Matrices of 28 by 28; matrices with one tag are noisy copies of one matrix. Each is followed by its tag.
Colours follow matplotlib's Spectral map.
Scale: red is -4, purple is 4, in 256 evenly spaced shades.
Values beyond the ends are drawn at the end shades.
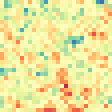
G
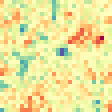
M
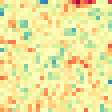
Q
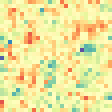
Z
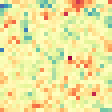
Q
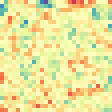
Q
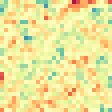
Q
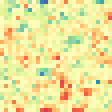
G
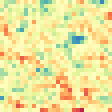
G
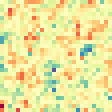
Z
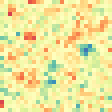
Z
